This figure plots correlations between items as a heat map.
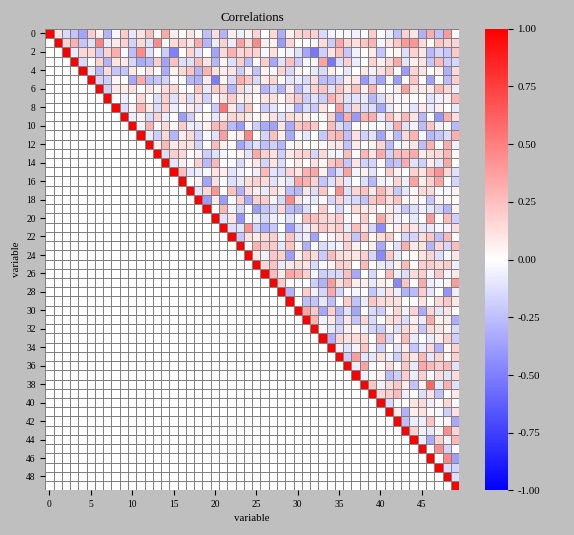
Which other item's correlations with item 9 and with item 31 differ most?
16
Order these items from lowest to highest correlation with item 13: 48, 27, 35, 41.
41, 35, 27, 48
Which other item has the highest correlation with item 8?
21
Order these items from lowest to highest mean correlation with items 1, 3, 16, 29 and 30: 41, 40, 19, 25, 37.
19, 37, 40, 41, 25
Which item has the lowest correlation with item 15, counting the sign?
2
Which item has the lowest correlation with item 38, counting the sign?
5
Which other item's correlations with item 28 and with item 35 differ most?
1
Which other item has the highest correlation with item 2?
11
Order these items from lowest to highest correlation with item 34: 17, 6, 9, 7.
6, 17, 9, 7
